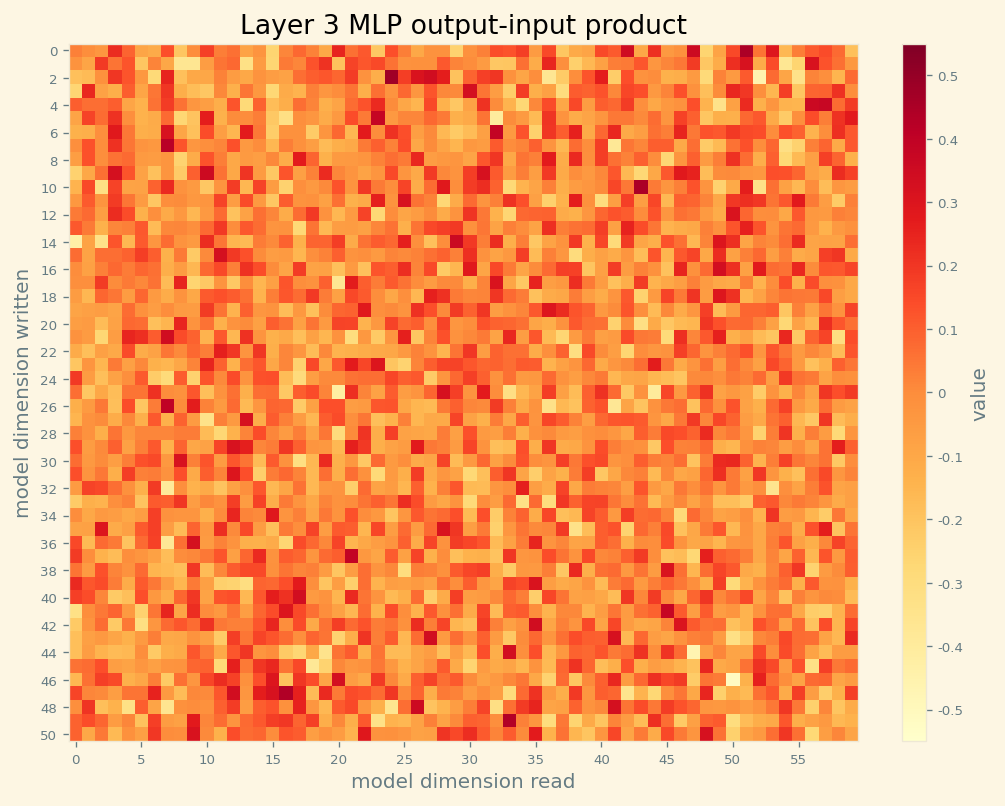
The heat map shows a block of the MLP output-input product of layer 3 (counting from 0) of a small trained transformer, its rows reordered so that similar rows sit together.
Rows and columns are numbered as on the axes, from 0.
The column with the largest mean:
31
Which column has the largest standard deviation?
7
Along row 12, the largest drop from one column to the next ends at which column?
23
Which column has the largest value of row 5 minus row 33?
36
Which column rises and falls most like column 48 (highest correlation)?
15
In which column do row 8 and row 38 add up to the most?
38
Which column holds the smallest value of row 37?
47
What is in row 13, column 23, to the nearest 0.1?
0
